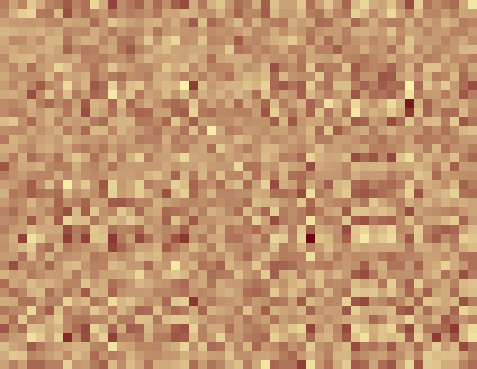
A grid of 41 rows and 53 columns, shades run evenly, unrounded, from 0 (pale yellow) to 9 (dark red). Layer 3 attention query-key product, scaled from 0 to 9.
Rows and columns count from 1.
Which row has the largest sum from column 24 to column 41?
30
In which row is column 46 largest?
12
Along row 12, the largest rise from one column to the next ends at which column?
46
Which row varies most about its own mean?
27
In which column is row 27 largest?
35
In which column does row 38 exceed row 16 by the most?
8
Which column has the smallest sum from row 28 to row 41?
7
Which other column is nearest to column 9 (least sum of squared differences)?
26
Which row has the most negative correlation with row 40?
37
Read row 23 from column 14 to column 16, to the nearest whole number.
6 5 4
